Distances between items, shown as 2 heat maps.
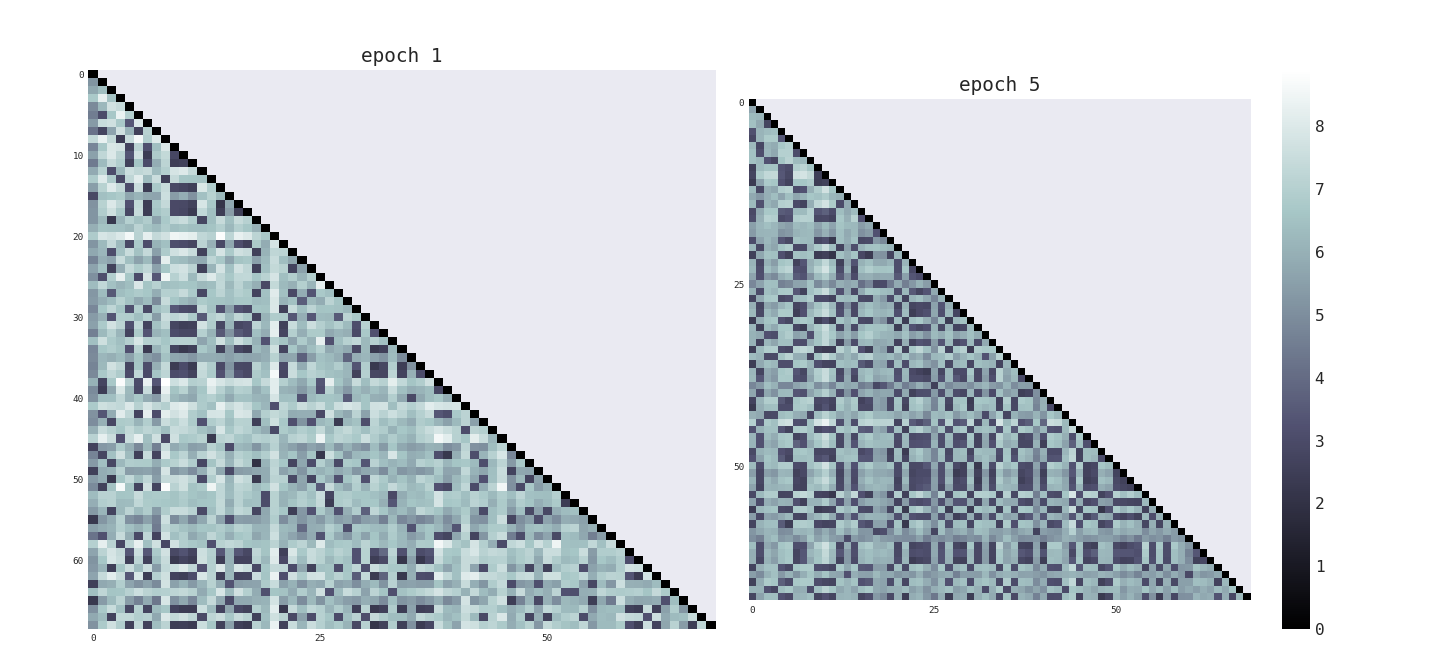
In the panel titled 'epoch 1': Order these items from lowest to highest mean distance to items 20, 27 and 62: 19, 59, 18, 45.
18, 59, 19, 45
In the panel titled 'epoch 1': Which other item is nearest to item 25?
47
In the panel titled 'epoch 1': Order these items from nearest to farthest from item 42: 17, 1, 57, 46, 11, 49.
57, 1, 46, 49, 11, 17
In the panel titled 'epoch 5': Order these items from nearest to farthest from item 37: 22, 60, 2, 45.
22, 60, 2, 45
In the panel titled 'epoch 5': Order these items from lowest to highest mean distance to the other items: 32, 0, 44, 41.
0, 41, 44, 32
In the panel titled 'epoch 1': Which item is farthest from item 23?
8
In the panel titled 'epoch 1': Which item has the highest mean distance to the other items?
20
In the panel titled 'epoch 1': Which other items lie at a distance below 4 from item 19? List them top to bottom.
26, 33, 52, 53, 64
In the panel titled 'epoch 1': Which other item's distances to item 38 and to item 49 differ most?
15
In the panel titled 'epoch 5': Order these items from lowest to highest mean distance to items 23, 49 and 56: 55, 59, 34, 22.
34, 55, 22, 59
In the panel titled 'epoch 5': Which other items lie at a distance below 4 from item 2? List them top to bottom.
3, 8, 32, 35, 43, 67
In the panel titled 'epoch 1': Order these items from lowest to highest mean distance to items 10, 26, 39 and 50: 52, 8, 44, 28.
52, 28, 44, 8
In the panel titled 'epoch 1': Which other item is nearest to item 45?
13
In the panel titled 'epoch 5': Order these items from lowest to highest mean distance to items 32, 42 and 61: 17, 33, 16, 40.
40, 33, 16, 17
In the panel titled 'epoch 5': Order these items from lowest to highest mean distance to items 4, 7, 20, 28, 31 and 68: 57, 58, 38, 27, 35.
57, 38, 27, 58, 35
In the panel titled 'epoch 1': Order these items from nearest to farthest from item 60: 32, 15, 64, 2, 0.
32, 0, 15, 64, 2
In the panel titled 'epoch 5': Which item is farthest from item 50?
10
